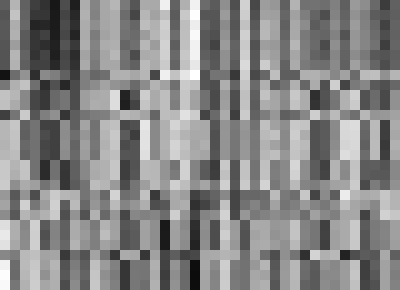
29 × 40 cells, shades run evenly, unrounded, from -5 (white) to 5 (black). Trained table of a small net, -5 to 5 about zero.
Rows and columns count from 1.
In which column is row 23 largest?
17
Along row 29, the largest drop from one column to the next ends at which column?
21
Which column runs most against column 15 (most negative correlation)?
22
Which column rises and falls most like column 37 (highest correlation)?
13
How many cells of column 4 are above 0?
20
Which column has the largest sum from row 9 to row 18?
5
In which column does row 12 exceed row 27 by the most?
1
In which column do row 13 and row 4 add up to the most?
6
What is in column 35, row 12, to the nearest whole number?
0
